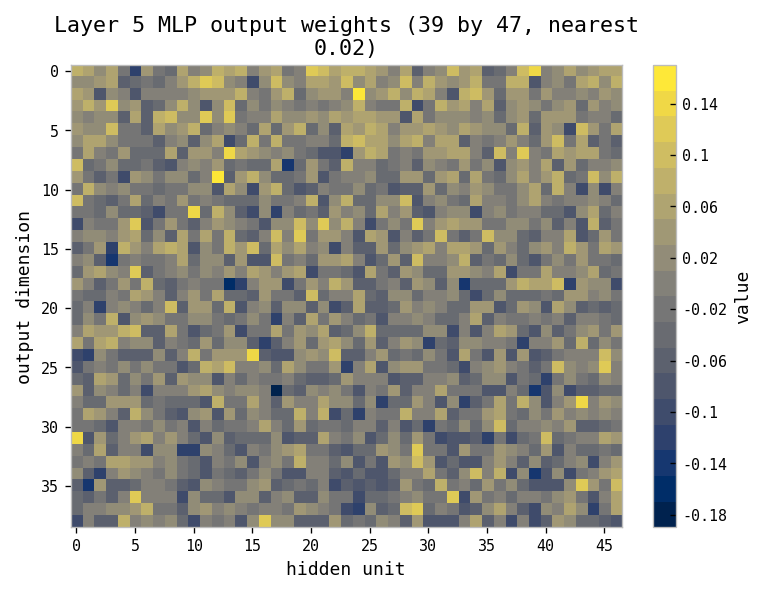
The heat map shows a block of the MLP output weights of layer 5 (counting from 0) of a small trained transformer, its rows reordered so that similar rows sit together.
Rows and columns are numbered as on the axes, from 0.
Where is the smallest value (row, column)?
27, 17
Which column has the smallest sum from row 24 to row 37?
24
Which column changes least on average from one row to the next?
7
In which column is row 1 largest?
11
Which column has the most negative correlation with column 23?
36
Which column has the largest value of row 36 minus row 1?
5
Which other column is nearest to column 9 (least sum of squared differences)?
23
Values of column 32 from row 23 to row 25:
-0.06 -0.08 -0.04
